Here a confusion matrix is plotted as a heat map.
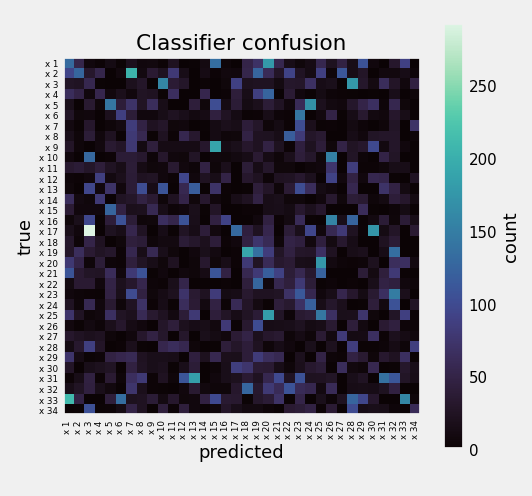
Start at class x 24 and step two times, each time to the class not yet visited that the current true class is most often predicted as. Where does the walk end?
x 18
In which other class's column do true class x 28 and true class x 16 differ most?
x 26
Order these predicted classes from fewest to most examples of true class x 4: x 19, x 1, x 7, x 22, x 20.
x 7, x 22, x 1, x 19, x 20
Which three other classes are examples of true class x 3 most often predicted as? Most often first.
x 28, x 10, x 17
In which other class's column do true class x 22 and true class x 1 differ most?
x 20
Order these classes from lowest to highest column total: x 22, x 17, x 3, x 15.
x 17, x 22, x 15, x 3
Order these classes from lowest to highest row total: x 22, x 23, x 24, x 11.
x 11, x 22, x 24, x 23
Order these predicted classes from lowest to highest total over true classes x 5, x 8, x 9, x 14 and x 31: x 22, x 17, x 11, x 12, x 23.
x 11, x 17, x 22, x 12, x 23
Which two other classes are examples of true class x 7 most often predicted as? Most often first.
x 23, x 34
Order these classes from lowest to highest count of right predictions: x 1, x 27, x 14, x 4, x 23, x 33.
x 14, x 4, x 27, x 23, x 1, x 33
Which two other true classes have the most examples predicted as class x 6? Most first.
x 33, x 16
